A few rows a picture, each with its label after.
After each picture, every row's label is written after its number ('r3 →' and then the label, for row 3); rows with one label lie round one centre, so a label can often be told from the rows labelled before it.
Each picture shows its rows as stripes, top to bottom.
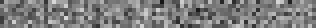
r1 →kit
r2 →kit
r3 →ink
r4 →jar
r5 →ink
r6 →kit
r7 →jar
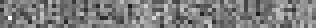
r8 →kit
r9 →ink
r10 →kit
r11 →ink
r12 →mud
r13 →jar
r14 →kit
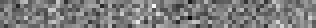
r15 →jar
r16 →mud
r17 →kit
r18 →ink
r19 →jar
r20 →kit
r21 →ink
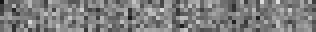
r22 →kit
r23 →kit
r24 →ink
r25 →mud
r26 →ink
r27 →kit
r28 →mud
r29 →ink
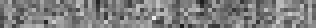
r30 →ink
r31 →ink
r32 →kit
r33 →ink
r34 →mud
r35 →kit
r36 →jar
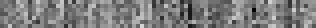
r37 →jar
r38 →jar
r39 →jar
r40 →jar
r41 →jar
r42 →kit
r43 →jar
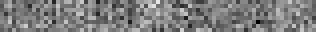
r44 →ink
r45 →mud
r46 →ink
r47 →ink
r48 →mud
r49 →ink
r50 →jar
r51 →kit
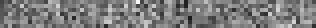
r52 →kit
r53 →mud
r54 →kit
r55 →mud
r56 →jar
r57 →jar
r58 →ink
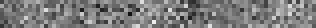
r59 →jar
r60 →ink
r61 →mud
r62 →ink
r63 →jar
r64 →mud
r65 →kit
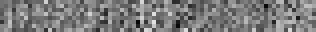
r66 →mud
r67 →jar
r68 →ink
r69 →mud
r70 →jar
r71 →mud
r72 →mud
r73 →ink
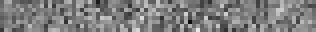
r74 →ink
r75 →ink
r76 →mud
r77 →ink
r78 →jar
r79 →jar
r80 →kit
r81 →kit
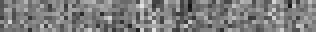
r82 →jar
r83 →jar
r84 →jar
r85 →mud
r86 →jar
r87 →mud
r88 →ink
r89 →mud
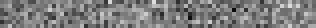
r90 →mud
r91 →ink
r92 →kit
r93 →jar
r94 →jar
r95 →kit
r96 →ink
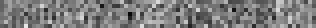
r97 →ink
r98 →mud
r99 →kit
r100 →ink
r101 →ink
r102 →ink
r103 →jar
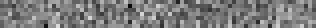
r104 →kit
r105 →ink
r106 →ink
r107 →mud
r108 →mud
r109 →kit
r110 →kit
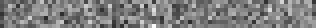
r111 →ink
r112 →mud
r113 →mud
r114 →mud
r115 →kit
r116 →jar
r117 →mud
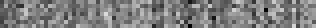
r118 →jar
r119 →kit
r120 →jar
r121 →jar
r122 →jar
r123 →kit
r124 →jar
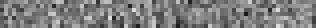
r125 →jar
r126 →ink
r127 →kit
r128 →kit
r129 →mud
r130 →mud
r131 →mud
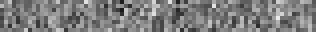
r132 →mud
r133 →ink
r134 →mud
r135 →mud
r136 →kit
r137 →kit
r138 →kit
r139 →jar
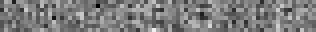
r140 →mud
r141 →ink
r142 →kit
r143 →ink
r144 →ink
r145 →kit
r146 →kit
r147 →mud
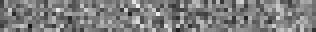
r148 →kit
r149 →kit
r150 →mud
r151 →ink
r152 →kit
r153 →kit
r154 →jar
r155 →mud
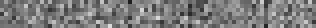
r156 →ink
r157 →jar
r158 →jar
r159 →jar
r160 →ink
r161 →kit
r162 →jar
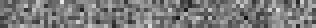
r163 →jar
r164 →jar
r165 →mud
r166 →ink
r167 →kit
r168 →ink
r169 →jar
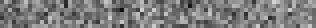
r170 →jar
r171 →jar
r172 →mud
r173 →kit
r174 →kit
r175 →ink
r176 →mud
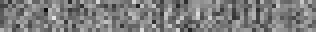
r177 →kit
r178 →mud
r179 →kit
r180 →kit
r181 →kit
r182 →jar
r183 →mud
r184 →jar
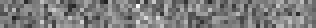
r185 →mud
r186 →kit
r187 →kit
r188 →jar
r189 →ink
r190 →ink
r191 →ink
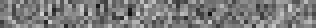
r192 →mud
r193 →ink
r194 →ink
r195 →ink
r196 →mud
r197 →kit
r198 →jar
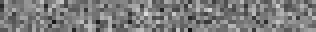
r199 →jar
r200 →kit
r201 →kit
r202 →ink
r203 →jar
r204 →ink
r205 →mud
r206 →jar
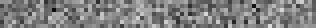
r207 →ink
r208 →jar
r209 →ink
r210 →jar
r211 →kit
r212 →kit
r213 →mud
